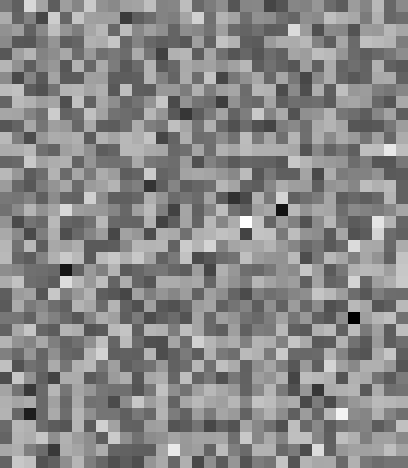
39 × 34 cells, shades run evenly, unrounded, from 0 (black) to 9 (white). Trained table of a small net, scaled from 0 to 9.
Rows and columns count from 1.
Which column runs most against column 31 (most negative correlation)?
18
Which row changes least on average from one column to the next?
14
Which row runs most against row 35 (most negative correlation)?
1
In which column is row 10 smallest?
16
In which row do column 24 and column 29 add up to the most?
35
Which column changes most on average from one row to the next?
3
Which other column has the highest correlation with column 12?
25
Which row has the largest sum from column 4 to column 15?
22
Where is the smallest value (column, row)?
30, 27
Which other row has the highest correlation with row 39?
32
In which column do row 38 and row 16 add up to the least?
13
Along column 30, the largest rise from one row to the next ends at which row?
28
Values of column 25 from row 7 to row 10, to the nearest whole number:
4 5 4 3
